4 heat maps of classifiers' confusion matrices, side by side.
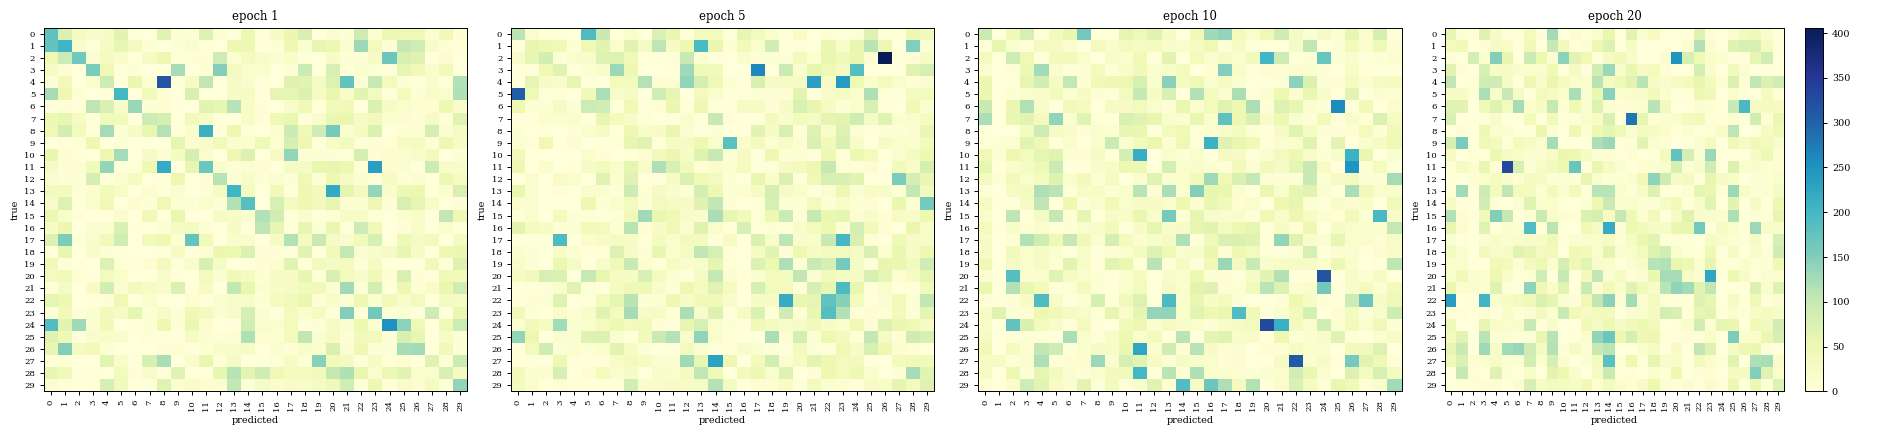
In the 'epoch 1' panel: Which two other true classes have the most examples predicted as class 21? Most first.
4, 23
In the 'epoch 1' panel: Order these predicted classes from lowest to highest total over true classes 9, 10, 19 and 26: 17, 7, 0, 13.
7, 13, 0, 17
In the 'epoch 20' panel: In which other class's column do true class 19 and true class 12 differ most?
10
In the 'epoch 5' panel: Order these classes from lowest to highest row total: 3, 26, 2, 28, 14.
26, 14, 28, 2, 3
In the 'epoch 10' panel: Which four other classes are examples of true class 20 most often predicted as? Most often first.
24, 2, 21, 5
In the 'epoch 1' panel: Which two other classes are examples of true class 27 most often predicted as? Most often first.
19, 8
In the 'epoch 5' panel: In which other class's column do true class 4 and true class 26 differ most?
21
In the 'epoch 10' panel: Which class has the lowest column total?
1
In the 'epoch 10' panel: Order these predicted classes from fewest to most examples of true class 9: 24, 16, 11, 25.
24, 11, 25, 16
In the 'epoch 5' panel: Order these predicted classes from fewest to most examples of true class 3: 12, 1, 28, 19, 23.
1, 23, 28, 19, 12
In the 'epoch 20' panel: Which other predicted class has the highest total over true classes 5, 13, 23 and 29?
14
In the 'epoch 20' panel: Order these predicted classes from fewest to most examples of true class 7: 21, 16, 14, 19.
19, 21, 14, 16
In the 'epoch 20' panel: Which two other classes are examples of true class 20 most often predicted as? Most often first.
23, 19
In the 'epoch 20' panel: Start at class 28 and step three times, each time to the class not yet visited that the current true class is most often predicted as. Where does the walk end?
3
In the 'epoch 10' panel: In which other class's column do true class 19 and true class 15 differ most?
28
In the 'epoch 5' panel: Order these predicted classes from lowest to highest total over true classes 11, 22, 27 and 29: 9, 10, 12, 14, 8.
9, 10, 12, 8, 14
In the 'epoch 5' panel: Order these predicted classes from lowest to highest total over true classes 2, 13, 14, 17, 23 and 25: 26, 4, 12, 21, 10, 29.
4, 21, 10, 12, 29, 26
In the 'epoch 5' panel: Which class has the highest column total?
23
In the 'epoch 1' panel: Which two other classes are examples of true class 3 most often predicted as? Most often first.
12, 9
